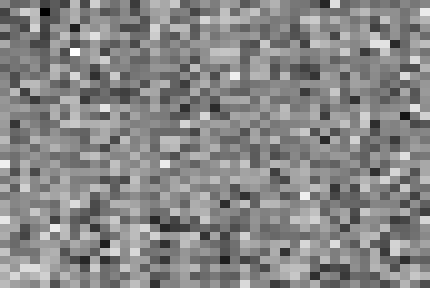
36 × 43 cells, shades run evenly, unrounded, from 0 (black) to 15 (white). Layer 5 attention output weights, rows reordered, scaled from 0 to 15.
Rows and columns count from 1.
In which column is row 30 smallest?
21
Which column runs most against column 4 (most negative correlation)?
27
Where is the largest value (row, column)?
7, 8
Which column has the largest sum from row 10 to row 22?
1
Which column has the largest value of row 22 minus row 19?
40
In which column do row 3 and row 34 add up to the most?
4
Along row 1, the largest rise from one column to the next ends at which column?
34
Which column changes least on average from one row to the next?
30
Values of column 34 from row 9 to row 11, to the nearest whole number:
8 9 9
